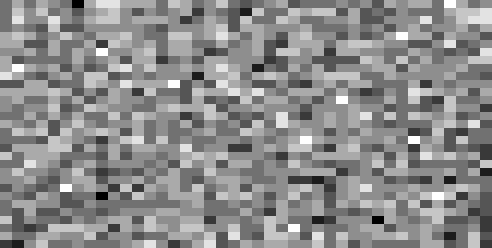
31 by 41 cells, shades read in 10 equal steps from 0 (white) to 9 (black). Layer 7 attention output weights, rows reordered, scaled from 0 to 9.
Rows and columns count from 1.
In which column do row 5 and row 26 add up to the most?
41
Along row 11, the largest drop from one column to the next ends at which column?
19
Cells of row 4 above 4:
15
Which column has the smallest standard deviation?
14
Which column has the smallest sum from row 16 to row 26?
37
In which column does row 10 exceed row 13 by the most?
17
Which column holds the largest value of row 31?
2
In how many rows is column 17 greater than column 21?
11
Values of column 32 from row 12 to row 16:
6 5 4 5 5
